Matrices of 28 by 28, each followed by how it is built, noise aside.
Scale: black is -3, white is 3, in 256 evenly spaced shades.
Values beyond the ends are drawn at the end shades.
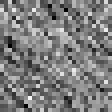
Toeplitz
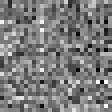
low rank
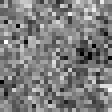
smooth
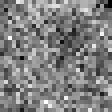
smooth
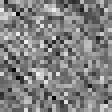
Toeplitz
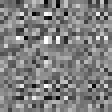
low rank
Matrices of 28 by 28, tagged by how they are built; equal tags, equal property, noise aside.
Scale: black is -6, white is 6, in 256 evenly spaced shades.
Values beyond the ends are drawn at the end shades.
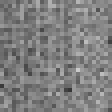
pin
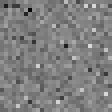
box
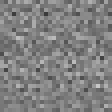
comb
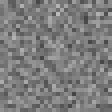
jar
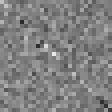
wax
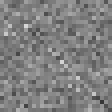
wax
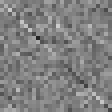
wax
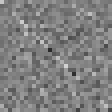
wax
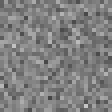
jar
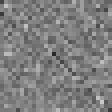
wax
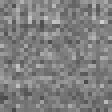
pin
